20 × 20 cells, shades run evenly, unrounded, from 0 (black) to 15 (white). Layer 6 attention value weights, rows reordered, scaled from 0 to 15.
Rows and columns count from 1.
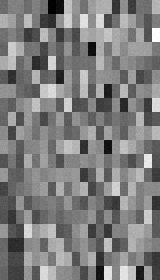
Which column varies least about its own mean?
10
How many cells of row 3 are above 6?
15
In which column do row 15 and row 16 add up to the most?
19
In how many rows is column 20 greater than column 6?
10
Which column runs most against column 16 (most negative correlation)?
5
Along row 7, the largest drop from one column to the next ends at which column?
14
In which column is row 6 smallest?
8
